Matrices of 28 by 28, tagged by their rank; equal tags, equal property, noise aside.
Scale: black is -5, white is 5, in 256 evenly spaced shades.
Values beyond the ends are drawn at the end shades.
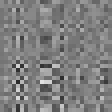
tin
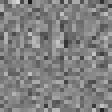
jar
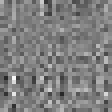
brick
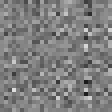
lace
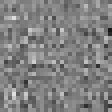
lace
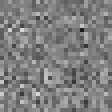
jar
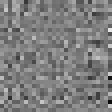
lace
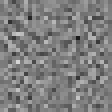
jar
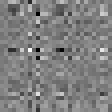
tin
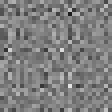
lace
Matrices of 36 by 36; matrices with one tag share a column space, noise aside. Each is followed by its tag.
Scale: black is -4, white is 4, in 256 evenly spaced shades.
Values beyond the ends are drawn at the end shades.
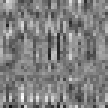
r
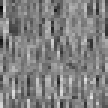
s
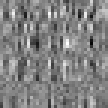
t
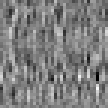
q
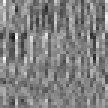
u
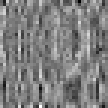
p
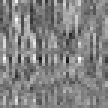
u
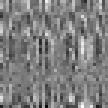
r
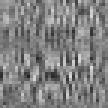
q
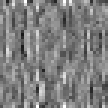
p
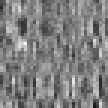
s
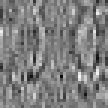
q
